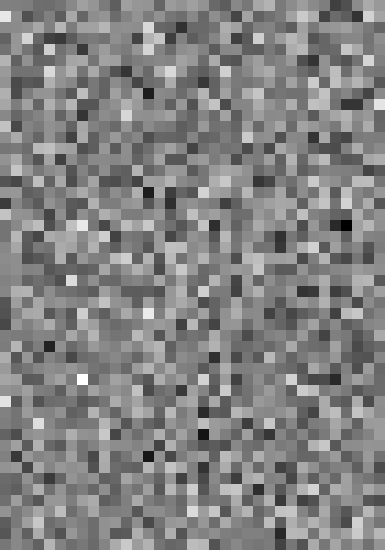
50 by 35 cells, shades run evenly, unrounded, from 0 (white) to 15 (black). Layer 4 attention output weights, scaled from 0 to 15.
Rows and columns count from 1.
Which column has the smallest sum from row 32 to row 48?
18
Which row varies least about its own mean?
34
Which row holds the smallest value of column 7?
26
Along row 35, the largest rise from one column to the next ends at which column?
9
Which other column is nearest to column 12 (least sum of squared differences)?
11
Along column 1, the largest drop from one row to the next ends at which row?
20
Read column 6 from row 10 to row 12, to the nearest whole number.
7 9 7
